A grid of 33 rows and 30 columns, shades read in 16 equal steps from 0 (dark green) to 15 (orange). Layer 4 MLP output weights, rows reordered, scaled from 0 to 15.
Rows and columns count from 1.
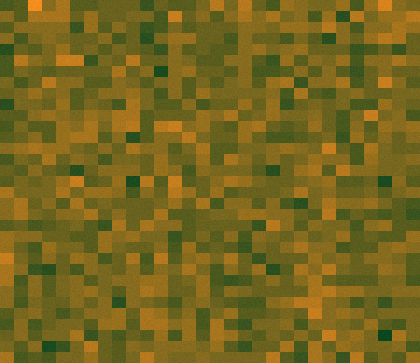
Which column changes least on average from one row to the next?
16
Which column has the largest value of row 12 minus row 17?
10
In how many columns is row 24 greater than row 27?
12
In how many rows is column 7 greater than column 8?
15
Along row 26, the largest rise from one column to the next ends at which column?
3
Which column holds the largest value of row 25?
24
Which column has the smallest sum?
26
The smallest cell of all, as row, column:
31, 28
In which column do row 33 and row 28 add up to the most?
23
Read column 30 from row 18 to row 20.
8 4 3
